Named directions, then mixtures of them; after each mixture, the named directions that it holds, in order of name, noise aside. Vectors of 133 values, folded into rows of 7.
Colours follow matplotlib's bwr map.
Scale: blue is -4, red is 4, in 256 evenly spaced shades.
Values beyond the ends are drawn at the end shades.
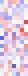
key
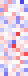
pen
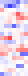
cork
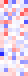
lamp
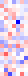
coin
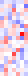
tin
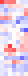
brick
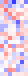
coin, cork, lamp.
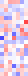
key.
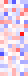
lamp, tin.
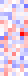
key, tin.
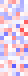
key.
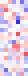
coin, pen.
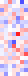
pen.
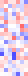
key, lamp, tin.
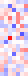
cork, tin.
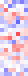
coin, cork, pen.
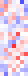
pen.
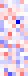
coin.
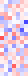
key.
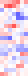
cork.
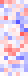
brick, tin.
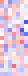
key.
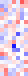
lamp, pen.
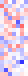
coin, key, lamp.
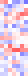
brick, cork, lamp.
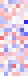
key.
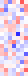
pen.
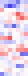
cork.
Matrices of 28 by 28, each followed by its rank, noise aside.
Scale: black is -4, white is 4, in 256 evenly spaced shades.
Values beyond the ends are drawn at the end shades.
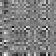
two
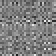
three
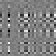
one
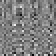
three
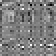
three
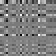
one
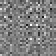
four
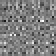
three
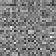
six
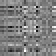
two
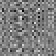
three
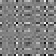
one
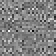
four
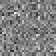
six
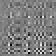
two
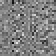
six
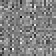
four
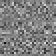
four
